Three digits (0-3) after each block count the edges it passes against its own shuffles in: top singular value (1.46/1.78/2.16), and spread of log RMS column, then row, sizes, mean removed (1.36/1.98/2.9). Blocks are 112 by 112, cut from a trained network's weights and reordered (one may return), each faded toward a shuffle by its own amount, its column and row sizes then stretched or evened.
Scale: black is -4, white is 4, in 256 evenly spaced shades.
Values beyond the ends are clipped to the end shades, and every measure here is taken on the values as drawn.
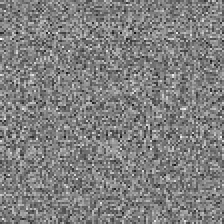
3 0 1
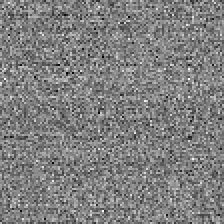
2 1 1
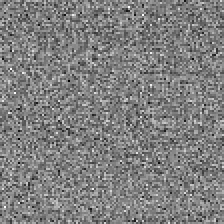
1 1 0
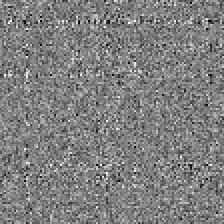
2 2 2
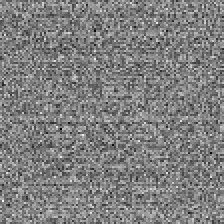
3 0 0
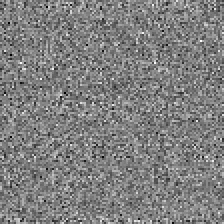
0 1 2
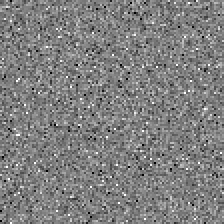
0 0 0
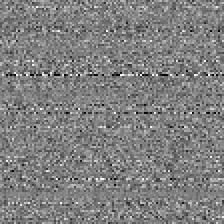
2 0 3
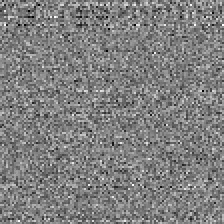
2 0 2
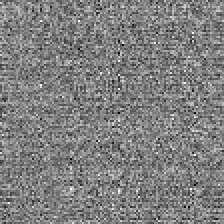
3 2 0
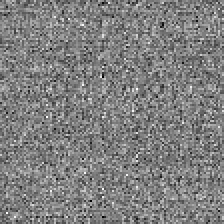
2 2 0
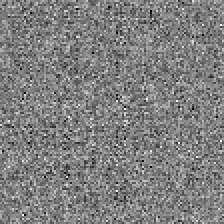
1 2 0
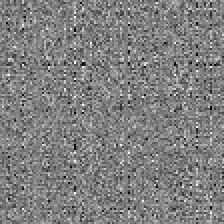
2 3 1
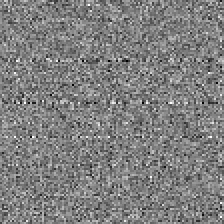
3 1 2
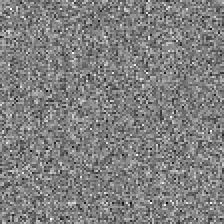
0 1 1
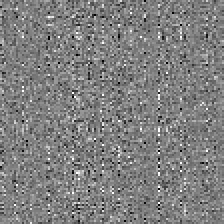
3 3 1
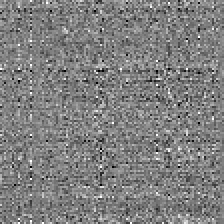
2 3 2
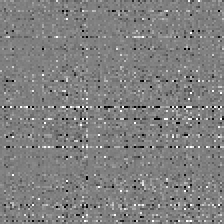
3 2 3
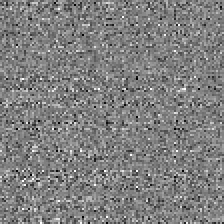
0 2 3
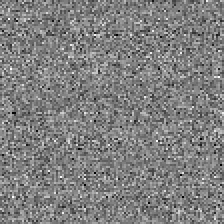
0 1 2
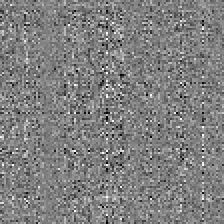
1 3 2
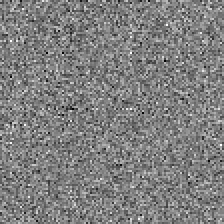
0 1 1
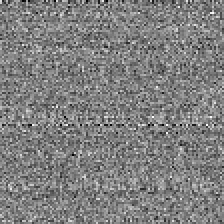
3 0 2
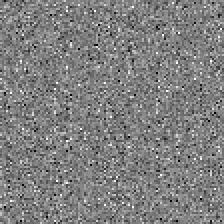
2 2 0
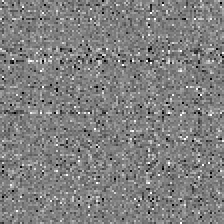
2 2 2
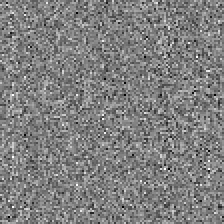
0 2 0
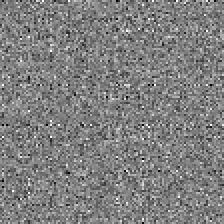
1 2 2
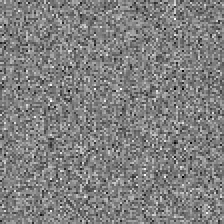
0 2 0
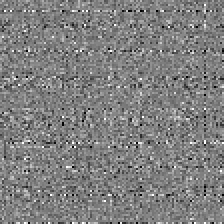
1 2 3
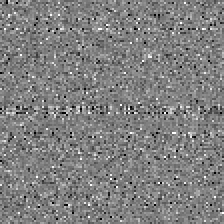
2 0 2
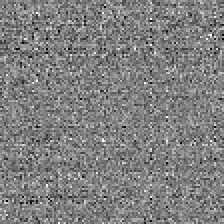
1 2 2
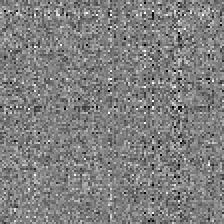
1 3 2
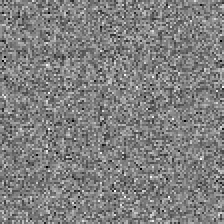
0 2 0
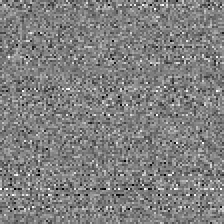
0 0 3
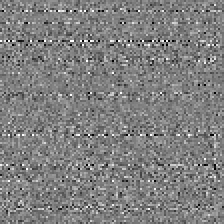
3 1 3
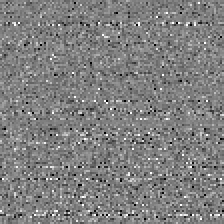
1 0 3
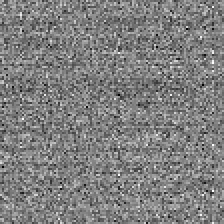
2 2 0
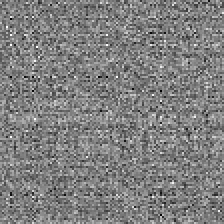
3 2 1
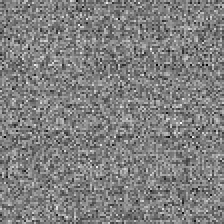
2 0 1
